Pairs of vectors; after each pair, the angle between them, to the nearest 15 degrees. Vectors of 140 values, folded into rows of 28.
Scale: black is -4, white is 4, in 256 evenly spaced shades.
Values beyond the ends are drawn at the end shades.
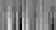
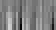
15 degrees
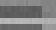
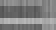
15 degrees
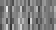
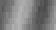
75 degrees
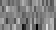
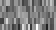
150 degrees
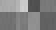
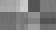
15 degrees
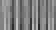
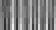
165 degrees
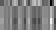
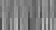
90 degrees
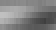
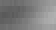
150 degrees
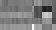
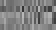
60 degrees
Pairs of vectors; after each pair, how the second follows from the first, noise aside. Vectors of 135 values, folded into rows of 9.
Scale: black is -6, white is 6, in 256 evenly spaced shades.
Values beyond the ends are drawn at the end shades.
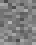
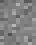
reversed, negated, partly zeroed.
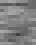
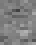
reversed, partly zeroed.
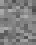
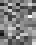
reversed, scaled up.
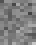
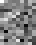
reversed, scaled up.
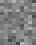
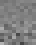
reversed, negated, partly zeroed.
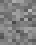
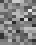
scaled up.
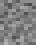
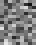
scaled up.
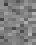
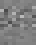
reversed, negated, partly zeroed.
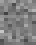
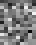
reversed, scaled up.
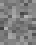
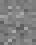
reversed, negated, partly zeroed.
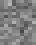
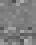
reversed, partly zeroed.
